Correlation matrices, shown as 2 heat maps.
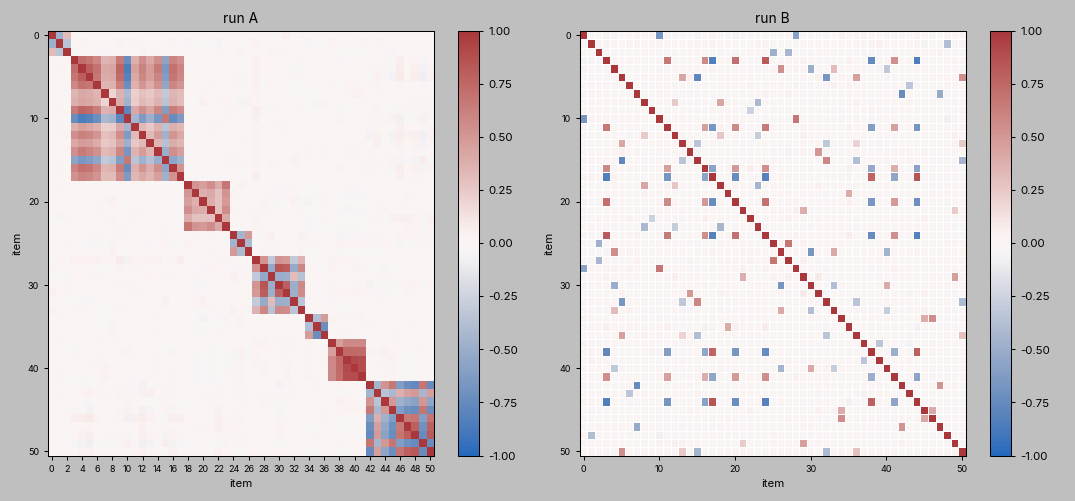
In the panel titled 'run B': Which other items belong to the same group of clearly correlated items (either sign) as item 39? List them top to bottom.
37
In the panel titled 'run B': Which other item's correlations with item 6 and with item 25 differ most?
27
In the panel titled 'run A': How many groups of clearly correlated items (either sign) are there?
8
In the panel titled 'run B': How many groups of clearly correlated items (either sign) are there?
15
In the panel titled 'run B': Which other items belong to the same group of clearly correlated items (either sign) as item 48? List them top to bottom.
1
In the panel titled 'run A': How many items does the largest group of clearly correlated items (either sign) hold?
15
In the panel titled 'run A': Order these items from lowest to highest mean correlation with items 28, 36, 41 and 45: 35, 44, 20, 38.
35, 20, 44, 38
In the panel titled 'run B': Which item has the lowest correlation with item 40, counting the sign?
26
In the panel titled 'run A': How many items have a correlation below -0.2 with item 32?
5
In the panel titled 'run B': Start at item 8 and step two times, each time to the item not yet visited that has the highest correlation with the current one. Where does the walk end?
12
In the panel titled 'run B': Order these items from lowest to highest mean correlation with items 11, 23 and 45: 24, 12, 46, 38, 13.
38, 12, 13, 46, 24
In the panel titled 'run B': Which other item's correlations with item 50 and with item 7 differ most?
42
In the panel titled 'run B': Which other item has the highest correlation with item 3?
24
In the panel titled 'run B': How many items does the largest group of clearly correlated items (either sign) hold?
9
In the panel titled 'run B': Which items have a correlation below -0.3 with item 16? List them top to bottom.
17, 38, 44
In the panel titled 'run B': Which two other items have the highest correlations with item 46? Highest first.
34, 45
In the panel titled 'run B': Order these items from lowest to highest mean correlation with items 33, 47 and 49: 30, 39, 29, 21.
30, 39, 21, 29
